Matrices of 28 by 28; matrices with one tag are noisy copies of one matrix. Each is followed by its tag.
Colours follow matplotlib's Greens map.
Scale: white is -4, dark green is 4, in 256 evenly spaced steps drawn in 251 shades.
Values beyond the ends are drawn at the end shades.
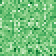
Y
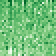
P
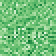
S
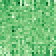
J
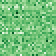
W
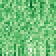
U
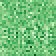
S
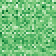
W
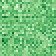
W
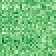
W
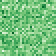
W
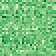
W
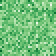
Y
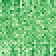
J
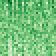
P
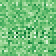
S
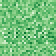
S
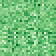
S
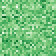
W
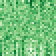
U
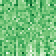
U
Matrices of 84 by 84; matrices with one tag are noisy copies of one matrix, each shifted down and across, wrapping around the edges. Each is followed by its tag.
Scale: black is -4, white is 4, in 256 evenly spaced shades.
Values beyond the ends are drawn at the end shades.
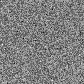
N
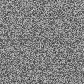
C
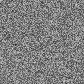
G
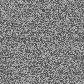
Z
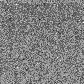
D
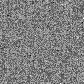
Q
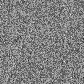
Q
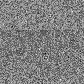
D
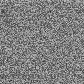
Z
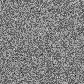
N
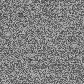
Z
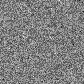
G
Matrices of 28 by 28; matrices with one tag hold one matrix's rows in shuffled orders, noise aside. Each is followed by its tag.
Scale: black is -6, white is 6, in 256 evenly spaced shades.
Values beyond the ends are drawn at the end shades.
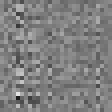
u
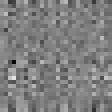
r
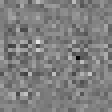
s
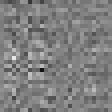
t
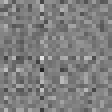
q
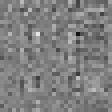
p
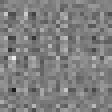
r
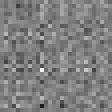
q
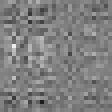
t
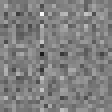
q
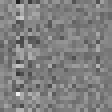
u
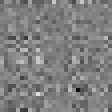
s
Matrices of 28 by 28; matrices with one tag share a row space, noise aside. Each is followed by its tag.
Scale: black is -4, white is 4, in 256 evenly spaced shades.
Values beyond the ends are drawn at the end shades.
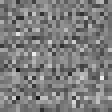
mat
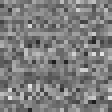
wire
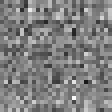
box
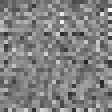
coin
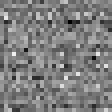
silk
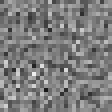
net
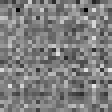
wire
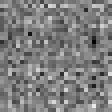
wire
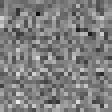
mat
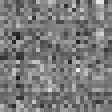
mat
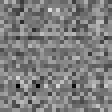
mat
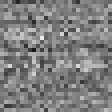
net
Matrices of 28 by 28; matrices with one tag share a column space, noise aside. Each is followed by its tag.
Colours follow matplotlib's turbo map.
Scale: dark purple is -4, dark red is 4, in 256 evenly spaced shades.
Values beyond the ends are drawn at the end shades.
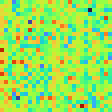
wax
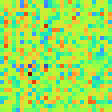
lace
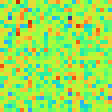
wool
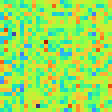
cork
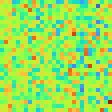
lace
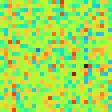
lace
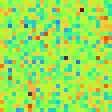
wax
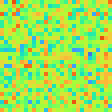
lace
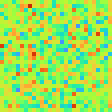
cork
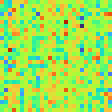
lace
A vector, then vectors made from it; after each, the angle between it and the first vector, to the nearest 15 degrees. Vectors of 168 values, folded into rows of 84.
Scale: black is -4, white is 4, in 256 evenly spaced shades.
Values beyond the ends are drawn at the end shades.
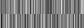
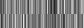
60 degrees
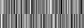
135 degrees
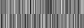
15 degrees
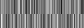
165 degrees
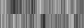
120 degrees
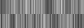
30 degrees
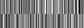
105 degrees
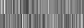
105 degrees
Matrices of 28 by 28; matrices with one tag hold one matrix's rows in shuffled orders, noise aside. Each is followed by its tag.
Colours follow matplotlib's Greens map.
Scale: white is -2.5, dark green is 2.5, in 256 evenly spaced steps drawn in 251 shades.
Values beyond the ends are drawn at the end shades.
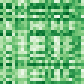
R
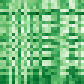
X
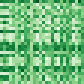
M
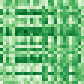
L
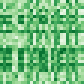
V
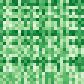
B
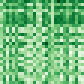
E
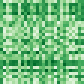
B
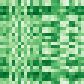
X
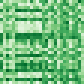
L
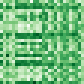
L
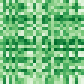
E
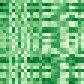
X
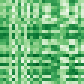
X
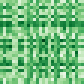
V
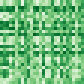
M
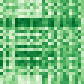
L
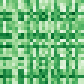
V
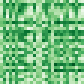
E
